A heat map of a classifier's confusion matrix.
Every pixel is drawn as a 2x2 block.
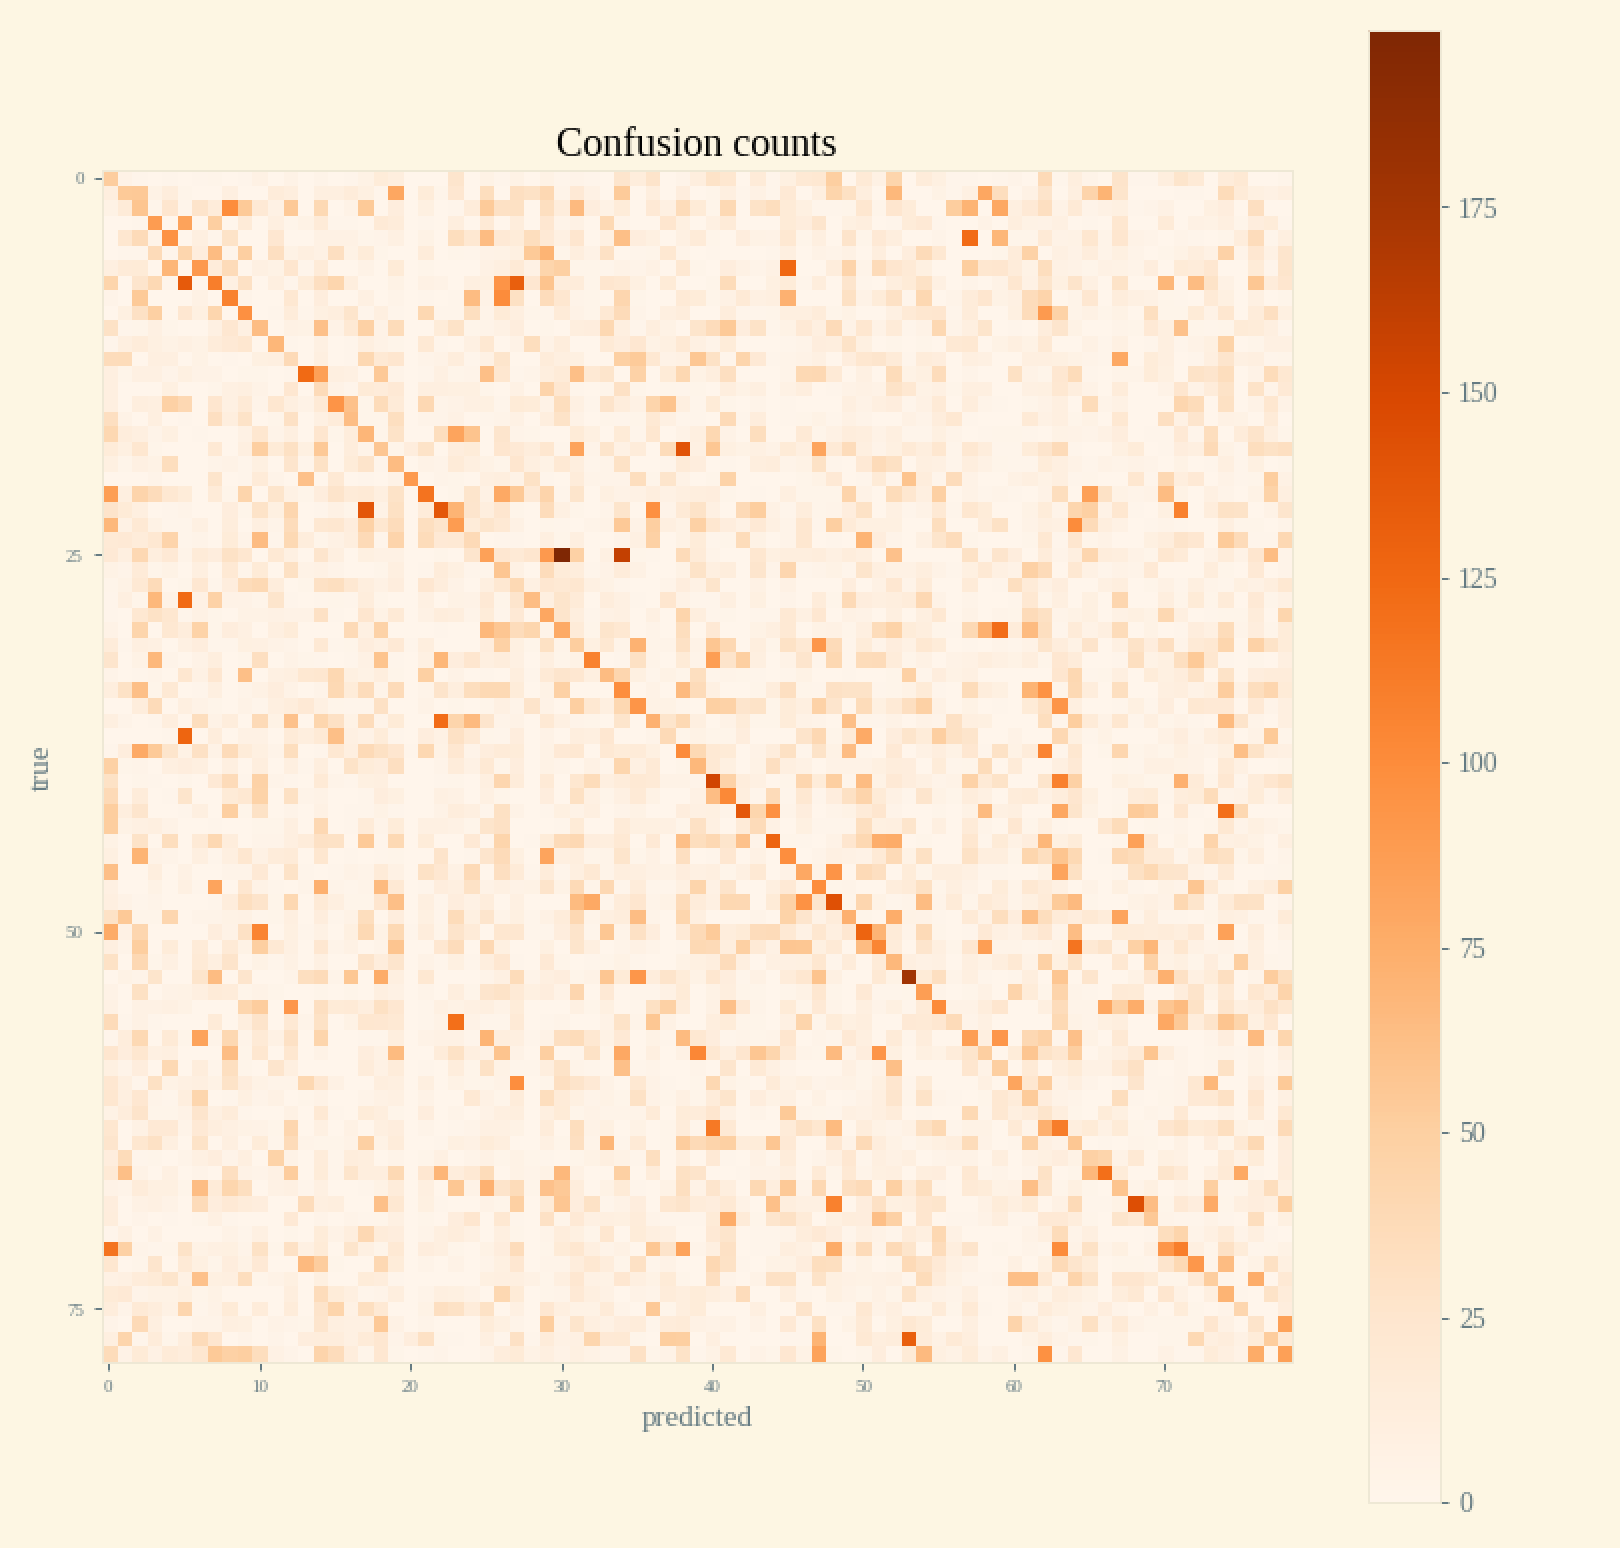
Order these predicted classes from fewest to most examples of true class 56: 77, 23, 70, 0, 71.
77, 0, 71, 70, 23
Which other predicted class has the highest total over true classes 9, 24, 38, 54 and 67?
62
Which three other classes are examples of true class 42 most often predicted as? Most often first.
74, 44, 63
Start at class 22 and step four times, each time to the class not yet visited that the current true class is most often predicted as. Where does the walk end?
33
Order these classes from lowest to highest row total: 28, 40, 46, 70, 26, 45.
70, 26, 28, 46, 45, 40
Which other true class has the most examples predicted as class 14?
13
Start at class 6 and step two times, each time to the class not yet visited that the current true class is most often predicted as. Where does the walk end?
29
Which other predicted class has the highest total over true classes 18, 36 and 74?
38
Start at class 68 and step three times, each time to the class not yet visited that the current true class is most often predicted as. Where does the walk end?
63
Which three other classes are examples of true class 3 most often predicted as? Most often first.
5, 7, 33
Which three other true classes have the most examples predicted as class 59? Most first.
30, 57, 2
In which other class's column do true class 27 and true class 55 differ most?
12
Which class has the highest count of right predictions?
53
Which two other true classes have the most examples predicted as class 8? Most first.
2, 58
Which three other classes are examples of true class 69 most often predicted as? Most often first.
41, 51, 52
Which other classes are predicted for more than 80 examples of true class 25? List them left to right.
29, 30, 34
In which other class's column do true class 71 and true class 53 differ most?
0
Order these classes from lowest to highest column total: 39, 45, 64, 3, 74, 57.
3, 39, 57, 45, 64, 74
